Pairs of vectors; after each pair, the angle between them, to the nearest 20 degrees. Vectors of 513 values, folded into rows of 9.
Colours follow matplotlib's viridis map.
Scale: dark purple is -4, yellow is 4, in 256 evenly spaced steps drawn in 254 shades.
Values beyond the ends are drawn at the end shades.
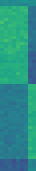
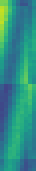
80 degrees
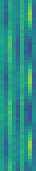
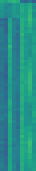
60 degrees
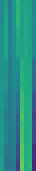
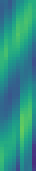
60 degrees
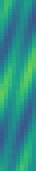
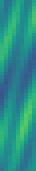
160 degrees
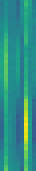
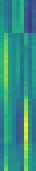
40 degrees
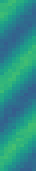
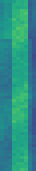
100 degrees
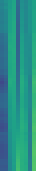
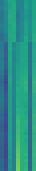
40 degrees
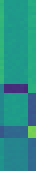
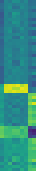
160 degrees
